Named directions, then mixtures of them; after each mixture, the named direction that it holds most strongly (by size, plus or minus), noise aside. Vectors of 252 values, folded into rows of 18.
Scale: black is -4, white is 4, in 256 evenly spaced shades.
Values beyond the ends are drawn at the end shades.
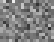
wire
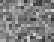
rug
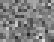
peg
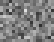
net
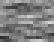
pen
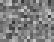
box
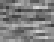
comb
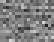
wire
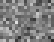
rug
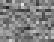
wire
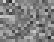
net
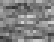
pen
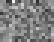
wire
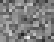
rug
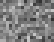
rug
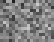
wire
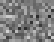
net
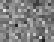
peg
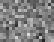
peg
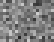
rug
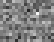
rug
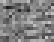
pen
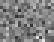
peg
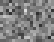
net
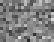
rug
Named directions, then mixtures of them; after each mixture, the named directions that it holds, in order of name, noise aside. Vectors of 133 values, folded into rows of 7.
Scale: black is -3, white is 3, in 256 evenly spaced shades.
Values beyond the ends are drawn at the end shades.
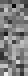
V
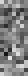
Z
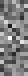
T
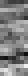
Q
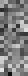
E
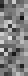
T, Z.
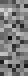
E, T, Z.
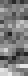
Q.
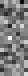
T, Z.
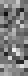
Z.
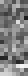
Q, Z.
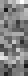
Q, T, V.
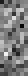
Z.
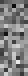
V.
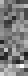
Q, Z.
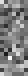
Z.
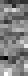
Q, V.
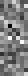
T.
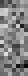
E, Z.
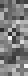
E, Q, T.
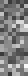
E, Q, T.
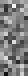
V.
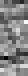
Q.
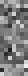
T, Z.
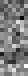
E, Q, T.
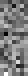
V.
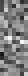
T, V.
